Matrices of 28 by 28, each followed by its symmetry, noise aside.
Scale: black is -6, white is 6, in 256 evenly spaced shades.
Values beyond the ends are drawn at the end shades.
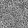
symmetric across the other diagonal.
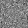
same after a half turn.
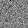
symmetric.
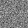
same after a half turn.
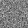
mirrored left to right.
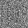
mirrored top to bottom.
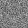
mirrored left to right.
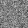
mirrored top to bottom.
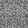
mirrored left to right.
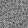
symmetric.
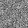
same after a half turn.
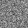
symmetric across the other diagonal.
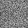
mirrored top to bottom.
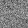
no symmetry.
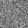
no symmetry.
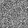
symmetric.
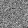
no symmetry.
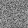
antisymmetric.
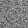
symmetric across the other diagonal.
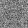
mirrored left to right.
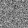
no symmetry.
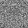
mirrored left to right.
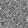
same after a half turn.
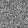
antisymmetric.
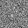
symmetric across the other diagonal.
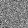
symmetric across the other diagonal.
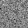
symmetric across the other diagonal.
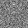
mirrored left to right.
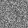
symmetric across the other diagonal.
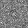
symmetric.
